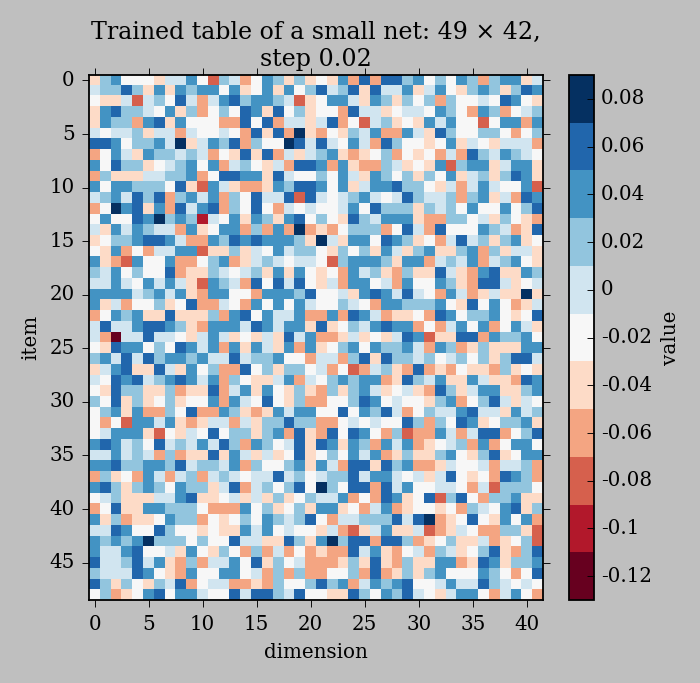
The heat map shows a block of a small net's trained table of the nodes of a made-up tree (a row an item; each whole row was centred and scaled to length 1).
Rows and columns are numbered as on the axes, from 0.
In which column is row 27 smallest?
24
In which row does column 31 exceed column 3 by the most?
41
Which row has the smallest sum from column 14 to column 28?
44
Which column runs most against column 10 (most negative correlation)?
17
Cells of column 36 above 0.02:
15
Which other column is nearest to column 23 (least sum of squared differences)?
20
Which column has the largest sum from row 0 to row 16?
2
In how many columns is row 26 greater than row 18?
22
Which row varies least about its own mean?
26
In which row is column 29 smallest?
33
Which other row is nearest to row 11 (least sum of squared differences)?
25
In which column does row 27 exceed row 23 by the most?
30
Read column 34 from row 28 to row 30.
-0.04 -0.04 -0.06
